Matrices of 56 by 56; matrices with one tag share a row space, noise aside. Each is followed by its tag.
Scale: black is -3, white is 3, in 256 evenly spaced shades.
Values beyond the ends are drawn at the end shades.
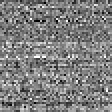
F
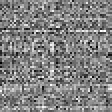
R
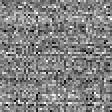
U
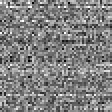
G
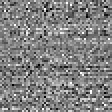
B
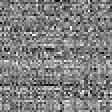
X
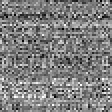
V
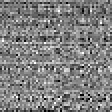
X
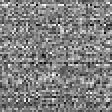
U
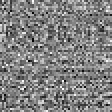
G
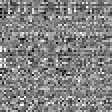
G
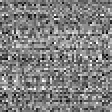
V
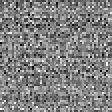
F
